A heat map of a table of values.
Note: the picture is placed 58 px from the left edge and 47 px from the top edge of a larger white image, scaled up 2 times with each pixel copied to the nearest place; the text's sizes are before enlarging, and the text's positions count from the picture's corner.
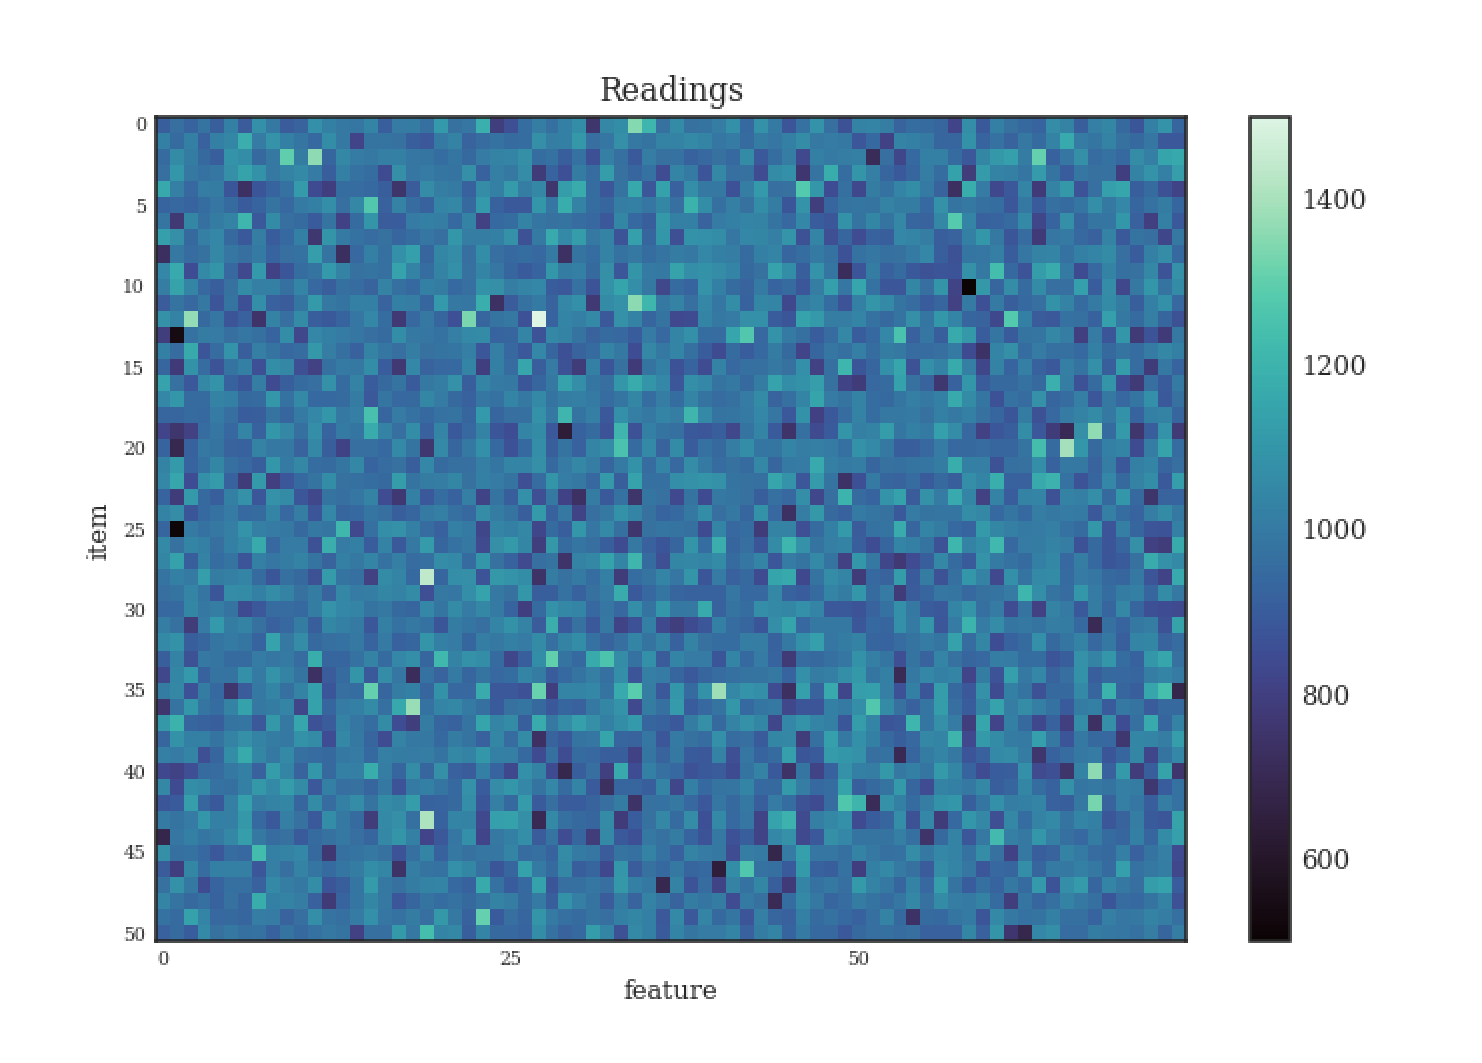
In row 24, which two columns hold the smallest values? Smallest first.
45, 30
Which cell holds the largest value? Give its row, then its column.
12, 27
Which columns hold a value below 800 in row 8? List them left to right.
0, 13, 29
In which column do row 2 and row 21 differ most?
11
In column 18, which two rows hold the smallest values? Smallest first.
34, 37
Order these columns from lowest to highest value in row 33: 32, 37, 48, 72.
48, 37, 72, 32
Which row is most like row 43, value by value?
28
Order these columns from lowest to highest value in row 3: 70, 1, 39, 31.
39, 31, 70, 1
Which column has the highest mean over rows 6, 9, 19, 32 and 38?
57
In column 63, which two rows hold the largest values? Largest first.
2, 20
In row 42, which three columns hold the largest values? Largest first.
67, 49, 50
